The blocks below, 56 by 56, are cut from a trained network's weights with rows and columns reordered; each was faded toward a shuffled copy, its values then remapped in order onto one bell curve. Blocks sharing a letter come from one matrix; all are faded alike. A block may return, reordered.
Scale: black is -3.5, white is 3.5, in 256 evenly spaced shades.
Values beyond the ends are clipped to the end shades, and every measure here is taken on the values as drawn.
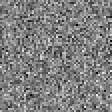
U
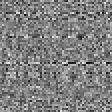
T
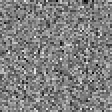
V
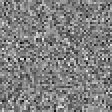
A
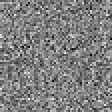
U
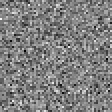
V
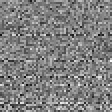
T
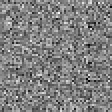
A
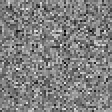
A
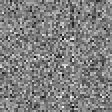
U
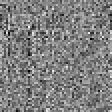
A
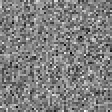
V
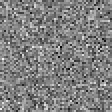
V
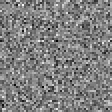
U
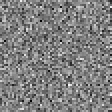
U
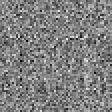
A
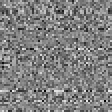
T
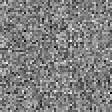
V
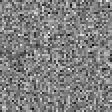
U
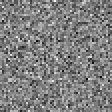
V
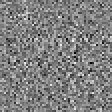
U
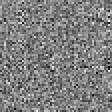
A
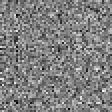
A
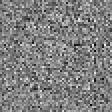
A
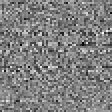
T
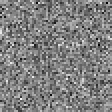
V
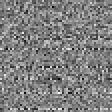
T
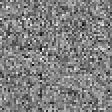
A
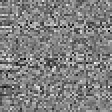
T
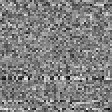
T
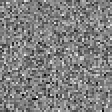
V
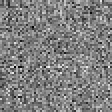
A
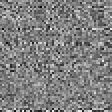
T
